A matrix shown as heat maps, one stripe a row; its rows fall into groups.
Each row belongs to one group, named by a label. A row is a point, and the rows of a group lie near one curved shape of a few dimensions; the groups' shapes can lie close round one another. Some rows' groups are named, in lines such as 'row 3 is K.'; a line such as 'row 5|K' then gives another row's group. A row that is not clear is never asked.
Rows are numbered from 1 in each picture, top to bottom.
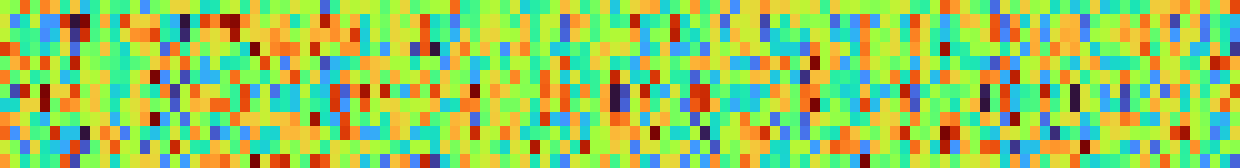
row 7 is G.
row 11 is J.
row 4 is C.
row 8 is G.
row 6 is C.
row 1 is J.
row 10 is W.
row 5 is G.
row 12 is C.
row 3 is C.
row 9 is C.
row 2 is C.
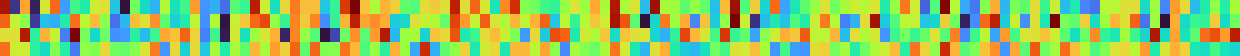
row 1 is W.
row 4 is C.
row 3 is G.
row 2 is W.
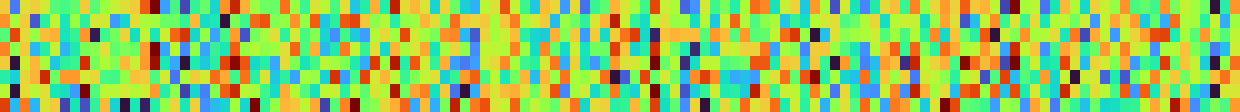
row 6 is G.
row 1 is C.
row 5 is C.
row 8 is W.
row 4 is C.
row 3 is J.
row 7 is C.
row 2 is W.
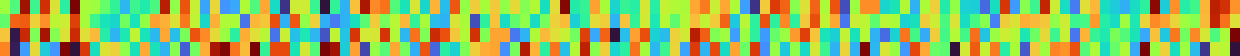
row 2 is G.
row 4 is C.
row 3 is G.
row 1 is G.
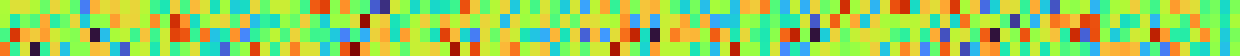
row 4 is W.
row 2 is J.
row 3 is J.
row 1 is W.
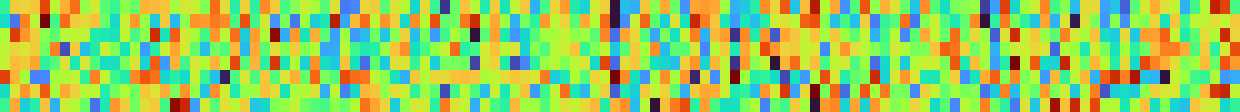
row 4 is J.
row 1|G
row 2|G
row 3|G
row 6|W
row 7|G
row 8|J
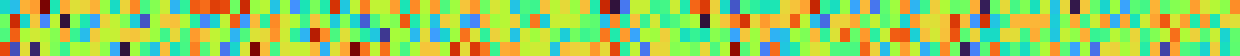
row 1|G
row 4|W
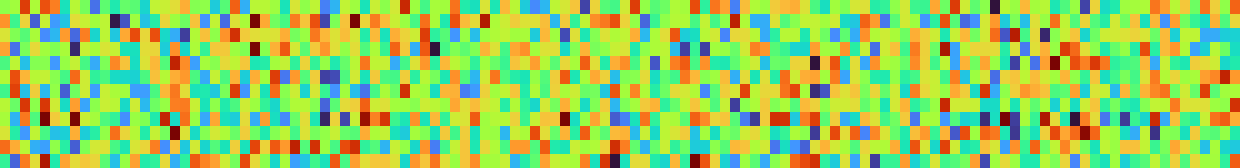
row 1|J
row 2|W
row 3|C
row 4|C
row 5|J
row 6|G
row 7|J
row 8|J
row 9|G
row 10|J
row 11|C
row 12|G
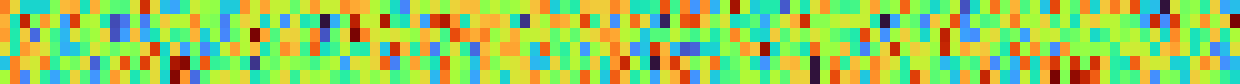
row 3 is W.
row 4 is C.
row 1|W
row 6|J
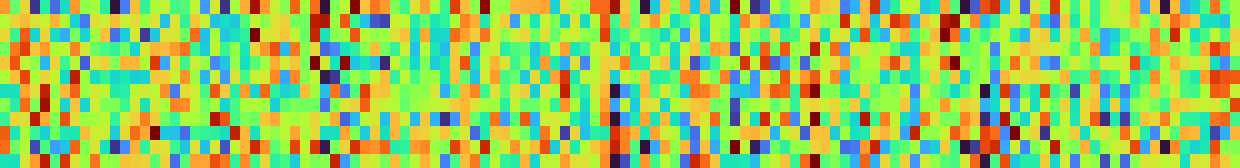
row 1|W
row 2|W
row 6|G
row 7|G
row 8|J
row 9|G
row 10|C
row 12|G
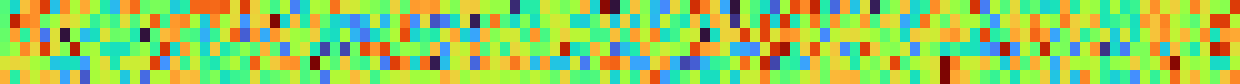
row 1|G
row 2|G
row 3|J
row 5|C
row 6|J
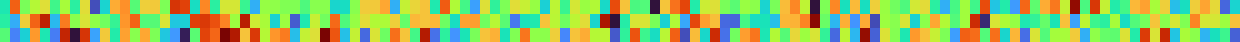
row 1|J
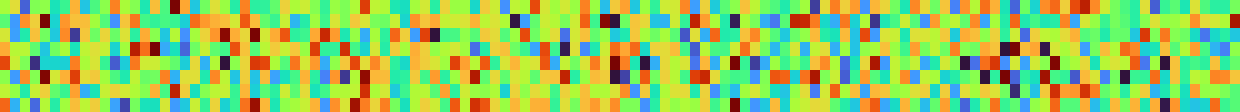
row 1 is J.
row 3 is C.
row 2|G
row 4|C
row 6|G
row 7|J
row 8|W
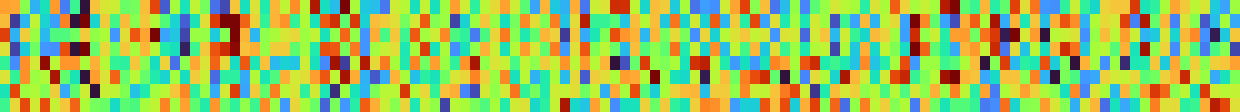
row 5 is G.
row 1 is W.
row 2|C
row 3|C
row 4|C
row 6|W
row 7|J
